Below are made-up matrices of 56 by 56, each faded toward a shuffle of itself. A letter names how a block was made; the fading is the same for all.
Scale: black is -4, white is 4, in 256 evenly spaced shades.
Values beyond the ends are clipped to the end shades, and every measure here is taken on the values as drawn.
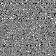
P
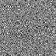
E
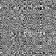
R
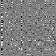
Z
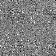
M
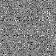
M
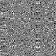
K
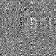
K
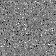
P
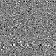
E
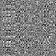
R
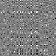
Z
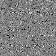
P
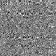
E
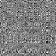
R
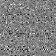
E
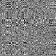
R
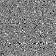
M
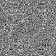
E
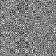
K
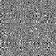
K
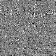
M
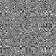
R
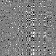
Z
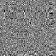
K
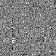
E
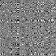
R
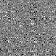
E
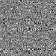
E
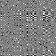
Z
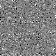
M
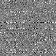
E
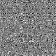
E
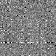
E
